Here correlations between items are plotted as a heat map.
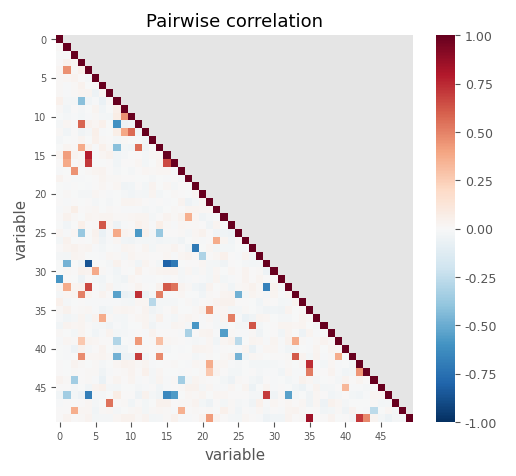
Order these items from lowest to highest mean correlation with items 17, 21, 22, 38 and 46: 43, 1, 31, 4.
4, 1, 31, 43
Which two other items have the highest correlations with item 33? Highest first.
11, 41
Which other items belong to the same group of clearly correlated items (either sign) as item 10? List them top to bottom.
9, 12
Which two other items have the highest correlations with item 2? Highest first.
17, 48
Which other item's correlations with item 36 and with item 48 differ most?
24
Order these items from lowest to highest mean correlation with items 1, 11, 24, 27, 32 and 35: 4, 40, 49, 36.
40, 36, 49, 4
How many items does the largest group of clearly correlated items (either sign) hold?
8
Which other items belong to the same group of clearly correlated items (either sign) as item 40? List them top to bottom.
45
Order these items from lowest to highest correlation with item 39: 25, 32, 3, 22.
25, 22, 32, 3
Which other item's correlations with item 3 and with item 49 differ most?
35
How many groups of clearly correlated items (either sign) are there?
15
